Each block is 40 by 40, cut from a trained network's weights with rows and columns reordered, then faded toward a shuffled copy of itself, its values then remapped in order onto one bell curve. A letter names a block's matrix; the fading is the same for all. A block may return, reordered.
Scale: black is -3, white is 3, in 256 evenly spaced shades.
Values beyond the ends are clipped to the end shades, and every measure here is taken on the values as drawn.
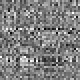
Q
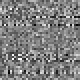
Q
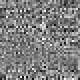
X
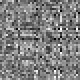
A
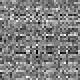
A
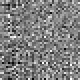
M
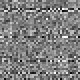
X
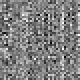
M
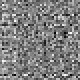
M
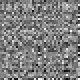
A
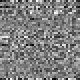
X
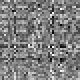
A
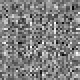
M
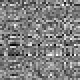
Q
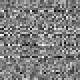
X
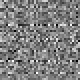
Q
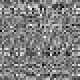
X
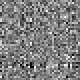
M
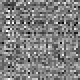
A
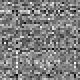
A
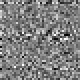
M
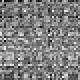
A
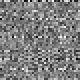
Q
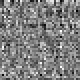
A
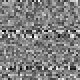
Q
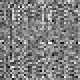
M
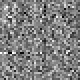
M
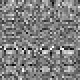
A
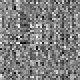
M
